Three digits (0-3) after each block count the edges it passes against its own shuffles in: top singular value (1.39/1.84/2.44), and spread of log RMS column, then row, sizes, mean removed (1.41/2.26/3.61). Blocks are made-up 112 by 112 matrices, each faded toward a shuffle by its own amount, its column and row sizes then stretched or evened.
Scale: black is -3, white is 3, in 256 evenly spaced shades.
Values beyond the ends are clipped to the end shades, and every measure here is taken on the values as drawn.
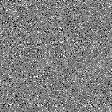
2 0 1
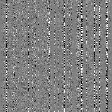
3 3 0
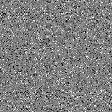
2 0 1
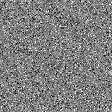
1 0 0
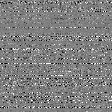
2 0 3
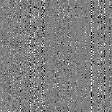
2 3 1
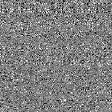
2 0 2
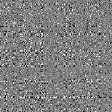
3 2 2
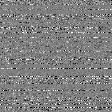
1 0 3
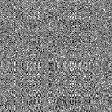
3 2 1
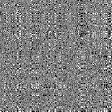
3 2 2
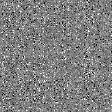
1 2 1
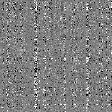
2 3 2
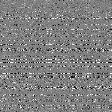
3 0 3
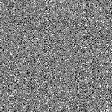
2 1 0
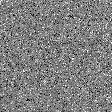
0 0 0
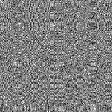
3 1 0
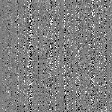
1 3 1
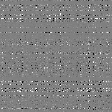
2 2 3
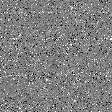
0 0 1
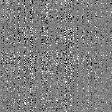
1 3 2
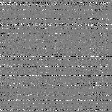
1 1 3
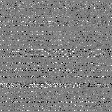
2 0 3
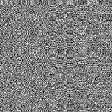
3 0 1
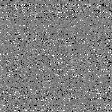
1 1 2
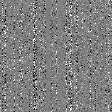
0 3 0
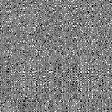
3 1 1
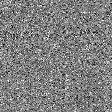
1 0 1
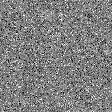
1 0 0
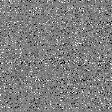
1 1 2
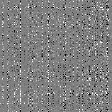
2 3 2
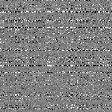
3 1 3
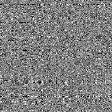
2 1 2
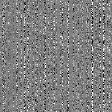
2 3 0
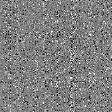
2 2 1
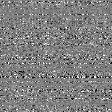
1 0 3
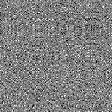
3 0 1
